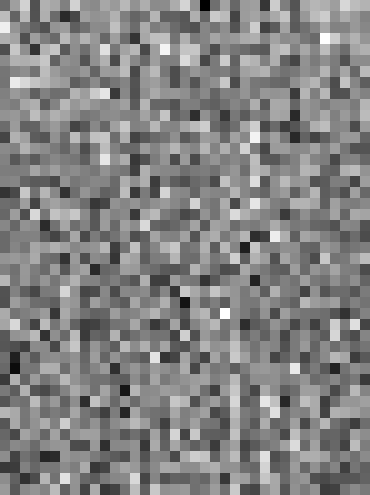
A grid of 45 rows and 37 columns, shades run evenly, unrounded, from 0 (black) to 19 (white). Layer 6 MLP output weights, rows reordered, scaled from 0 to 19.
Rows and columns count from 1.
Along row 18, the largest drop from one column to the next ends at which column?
14
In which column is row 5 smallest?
4
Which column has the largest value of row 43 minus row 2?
7
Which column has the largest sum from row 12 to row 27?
26
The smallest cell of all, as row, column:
1, 21
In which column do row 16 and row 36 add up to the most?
36
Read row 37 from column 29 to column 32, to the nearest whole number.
3 9 14 13
